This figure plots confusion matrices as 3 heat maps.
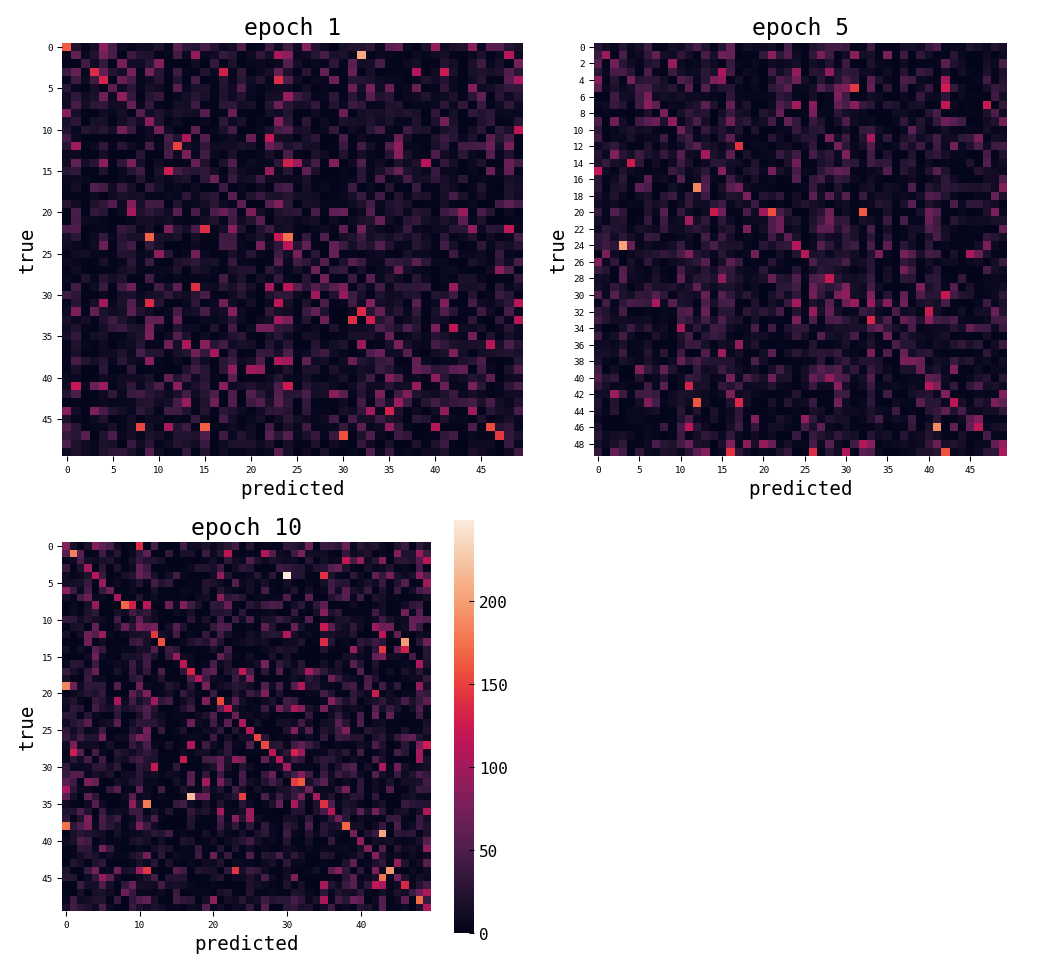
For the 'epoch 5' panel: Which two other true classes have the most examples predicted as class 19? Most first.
45, 25
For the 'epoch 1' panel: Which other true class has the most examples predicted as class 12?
41
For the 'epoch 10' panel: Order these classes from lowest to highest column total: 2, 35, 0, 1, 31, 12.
2, 12, 1, 0, 31, 35
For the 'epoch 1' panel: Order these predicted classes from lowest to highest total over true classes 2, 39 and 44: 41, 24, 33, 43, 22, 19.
19, 22, 43, 24, 33, 41
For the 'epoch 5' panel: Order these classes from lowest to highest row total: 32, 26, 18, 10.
10, 26, 18, 32
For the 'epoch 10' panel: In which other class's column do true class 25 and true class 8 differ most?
9
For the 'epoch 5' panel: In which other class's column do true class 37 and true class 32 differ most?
40
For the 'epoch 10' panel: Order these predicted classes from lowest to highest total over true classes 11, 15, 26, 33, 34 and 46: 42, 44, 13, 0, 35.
13, 44, 0, 35, 42
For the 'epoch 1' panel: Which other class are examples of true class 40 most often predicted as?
35
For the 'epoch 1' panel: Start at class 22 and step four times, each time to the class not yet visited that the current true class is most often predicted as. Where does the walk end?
36
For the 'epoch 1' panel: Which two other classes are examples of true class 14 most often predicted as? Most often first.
24, 39
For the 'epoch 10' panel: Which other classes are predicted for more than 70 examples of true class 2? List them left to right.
38, 40, 43, 49
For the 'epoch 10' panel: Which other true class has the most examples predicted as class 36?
21
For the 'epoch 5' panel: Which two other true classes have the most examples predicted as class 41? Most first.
46, 48
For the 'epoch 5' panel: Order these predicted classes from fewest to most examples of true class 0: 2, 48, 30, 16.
2, 48, 30, 16
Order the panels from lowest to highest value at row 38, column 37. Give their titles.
epoch 1, epoch 10, epoch 5
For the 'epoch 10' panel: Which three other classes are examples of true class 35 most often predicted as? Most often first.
11, 31, 9
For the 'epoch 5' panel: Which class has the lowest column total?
36
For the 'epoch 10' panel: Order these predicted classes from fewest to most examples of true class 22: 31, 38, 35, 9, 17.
38, 9, 17, 35, 31
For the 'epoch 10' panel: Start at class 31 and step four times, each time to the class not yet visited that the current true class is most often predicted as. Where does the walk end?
10
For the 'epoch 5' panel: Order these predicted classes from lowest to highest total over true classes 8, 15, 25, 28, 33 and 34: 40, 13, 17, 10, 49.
17, 49, 13, 40, 10
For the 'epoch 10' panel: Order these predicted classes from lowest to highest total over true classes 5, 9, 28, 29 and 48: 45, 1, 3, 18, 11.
18, 45, 3, 11, 1
